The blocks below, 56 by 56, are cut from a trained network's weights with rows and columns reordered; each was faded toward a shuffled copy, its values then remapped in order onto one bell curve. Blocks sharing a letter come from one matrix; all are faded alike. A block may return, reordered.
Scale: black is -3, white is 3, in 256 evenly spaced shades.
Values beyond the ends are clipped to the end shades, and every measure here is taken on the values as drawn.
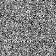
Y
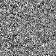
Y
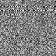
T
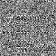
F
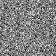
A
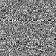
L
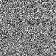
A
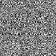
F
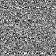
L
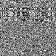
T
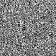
Y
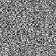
F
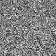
A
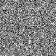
A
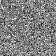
Y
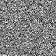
A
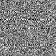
T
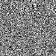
Y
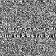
T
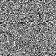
A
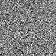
A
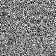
A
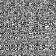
T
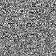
L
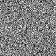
A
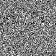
Y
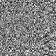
A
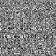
F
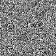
Y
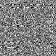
L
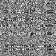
T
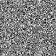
Y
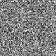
A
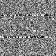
T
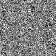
Y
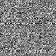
L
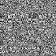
F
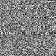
L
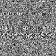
L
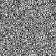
F
